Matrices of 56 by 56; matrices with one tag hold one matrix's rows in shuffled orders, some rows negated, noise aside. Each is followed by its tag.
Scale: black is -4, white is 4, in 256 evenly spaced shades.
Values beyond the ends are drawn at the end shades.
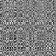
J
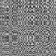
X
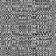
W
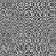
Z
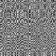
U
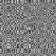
U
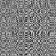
Z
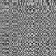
X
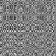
J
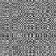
X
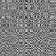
Z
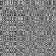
J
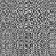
Z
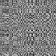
X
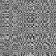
X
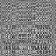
W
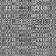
W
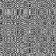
U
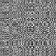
X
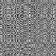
U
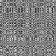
J
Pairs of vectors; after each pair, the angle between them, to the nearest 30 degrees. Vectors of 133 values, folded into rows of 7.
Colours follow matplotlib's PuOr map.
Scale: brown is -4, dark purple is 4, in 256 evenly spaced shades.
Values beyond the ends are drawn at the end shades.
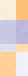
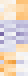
30 degrees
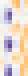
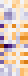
60 degrees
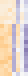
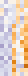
150 degrees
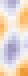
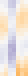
30 degrees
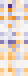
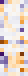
90 degrees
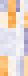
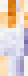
30 degrees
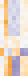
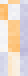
90 degrees
